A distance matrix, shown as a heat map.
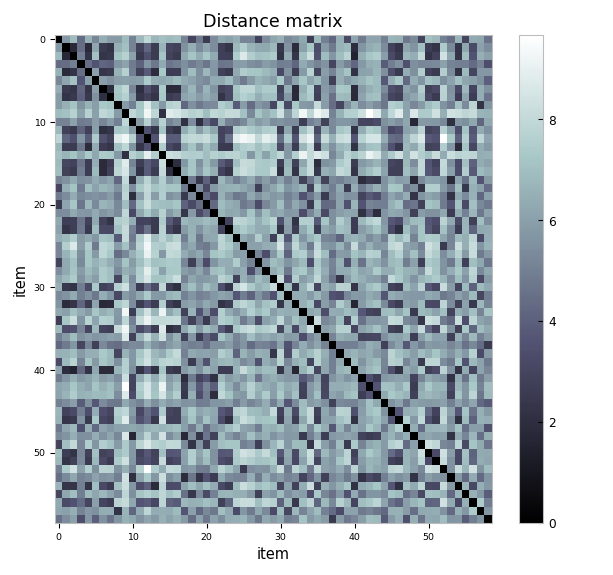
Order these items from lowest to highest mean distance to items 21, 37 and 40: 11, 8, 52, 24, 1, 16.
1, 11, 16, 8, 24, 52
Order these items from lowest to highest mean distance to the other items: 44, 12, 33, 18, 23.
23, 44, 18, 33, 12
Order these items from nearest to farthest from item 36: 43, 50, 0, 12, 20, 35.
43, 20, 0, 35, 50, 12
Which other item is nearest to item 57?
8
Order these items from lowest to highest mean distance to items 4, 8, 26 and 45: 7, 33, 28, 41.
7, 28, 41, 33
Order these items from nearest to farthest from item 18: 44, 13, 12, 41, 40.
41, 44, 40, 13, 12
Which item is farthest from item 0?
12
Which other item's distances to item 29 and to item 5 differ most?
38
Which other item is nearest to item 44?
37
